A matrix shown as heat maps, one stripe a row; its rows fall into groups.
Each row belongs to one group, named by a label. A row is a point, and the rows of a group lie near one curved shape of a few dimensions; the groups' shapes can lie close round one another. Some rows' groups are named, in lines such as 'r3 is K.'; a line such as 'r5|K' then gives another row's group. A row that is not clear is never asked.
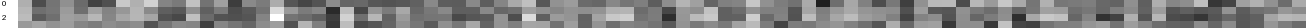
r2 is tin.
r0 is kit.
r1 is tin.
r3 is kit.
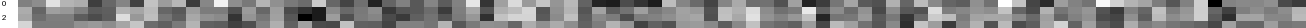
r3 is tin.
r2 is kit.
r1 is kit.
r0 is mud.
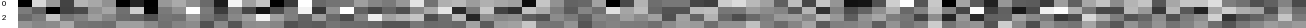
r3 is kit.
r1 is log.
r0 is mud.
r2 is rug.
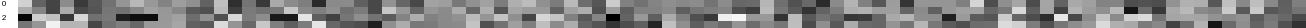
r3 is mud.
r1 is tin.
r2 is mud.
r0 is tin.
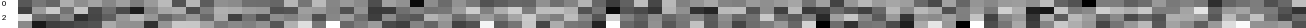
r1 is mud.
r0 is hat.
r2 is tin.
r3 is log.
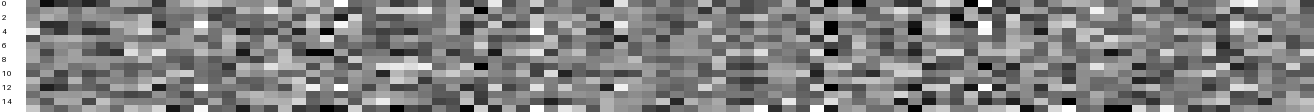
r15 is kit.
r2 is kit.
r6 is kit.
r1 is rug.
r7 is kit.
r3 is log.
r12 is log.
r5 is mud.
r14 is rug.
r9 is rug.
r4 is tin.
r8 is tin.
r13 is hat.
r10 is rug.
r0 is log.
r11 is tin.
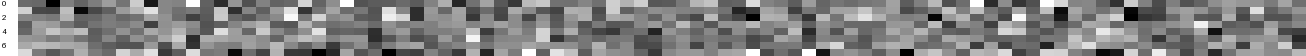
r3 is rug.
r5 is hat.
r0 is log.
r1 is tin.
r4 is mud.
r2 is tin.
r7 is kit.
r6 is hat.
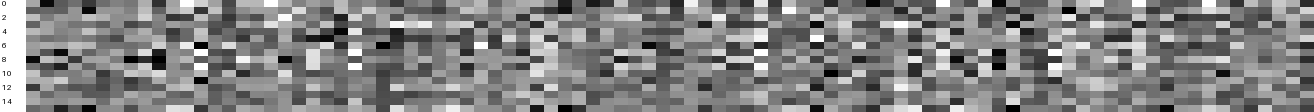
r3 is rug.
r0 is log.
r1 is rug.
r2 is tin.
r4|kit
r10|kit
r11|hat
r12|rug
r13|kit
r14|kit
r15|rug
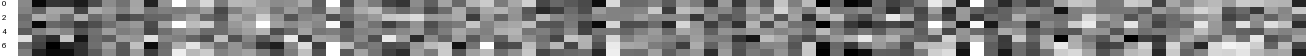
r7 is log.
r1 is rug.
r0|log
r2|rug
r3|log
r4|rug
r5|tin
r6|log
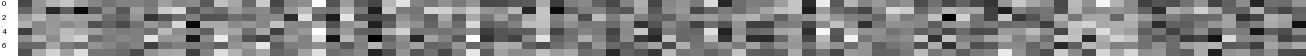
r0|mud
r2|kit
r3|hat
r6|rug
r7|mud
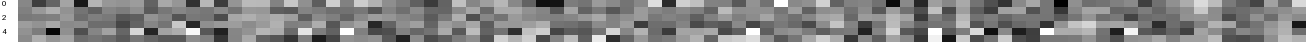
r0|rug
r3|hat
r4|log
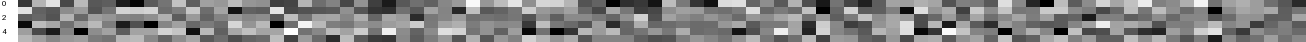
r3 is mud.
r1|kit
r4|rug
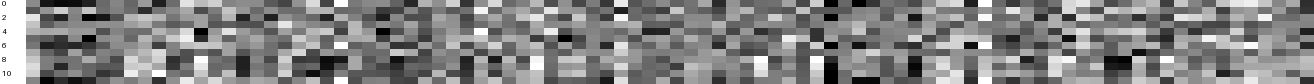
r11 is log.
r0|log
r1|mud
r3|tin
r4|hat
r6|log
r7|tin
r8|kit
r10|kit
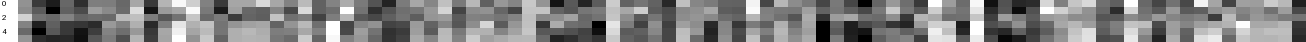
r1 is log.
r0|log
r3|log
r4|log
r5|log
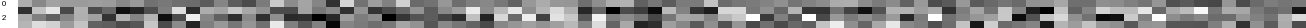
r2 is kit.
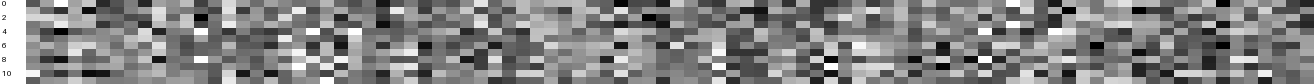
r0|mud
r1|tin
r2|hat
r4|log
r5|tin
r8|log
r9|tin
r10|tin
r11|mud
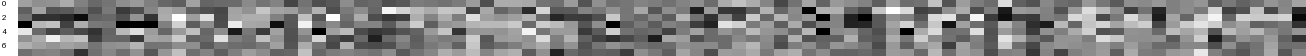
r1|rug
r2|log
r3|mud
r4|tin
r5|mud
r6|kit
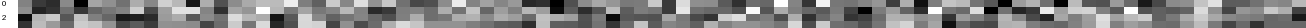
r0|rug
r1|log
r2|mud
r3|mud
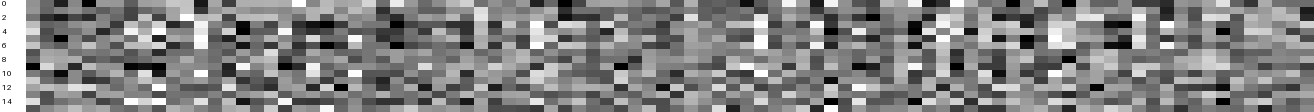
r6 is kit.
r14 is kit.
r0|rug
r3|kit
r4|kit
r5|log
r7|rug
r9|mud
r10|log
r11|tin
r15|mud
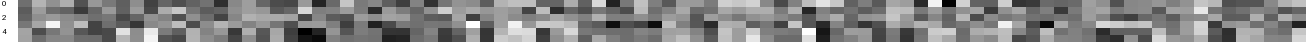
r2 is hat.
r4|kit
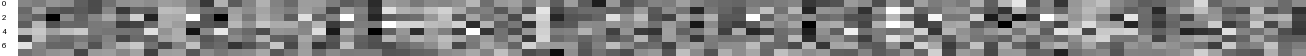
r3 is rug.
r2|log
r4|hat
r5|rug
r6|tin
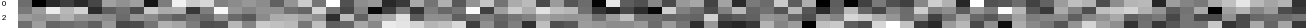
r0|log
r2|tin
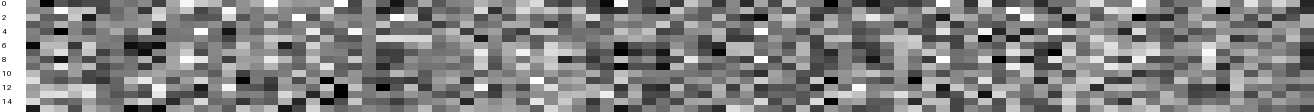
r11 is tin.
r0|log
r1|mud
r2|tin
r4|log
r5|rug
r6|mud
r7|mud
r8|log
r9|mud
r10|tin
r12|hat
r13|hat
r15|mud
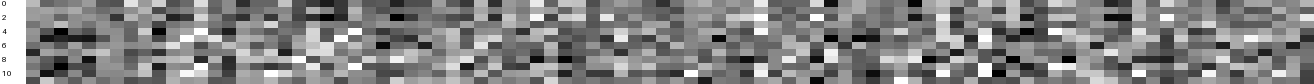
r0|kit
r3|rug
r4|log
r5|log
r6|hat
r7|mud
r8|rug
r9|log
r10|log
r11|rug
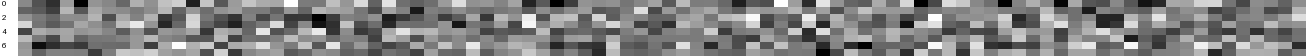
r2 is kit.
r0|rug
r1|hat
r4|mud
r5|tin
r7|kit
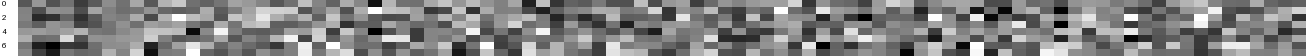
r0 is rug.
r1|rug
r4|hat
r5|tin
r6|log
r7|log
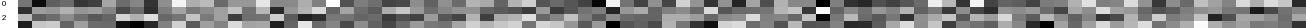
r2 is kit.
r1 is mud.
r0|log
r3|mud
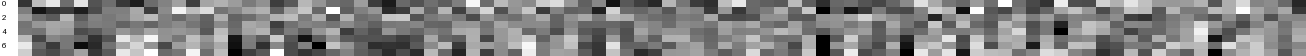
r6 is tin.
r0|mud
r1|log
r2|tin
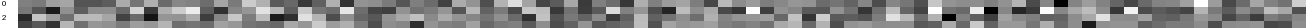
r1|log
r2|mud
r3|hat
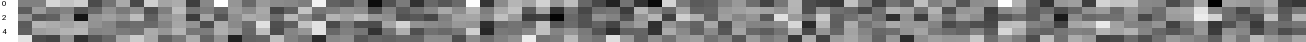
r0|mud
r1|rug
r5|tin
